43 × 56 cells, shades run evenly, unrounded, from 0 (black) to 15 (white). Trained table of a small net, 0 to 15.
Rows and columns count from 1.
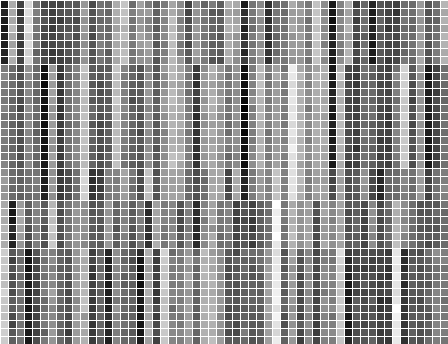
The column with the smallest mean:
31
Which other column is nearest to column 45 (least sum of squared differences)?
49
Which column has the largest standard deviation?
4
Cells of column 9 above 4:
42
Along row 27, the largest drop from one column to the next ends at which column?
2
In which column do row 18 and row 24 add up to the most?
37
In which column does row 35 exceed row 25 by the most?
50
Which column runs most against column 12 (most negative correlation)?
55
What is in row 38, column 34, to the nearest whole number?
9
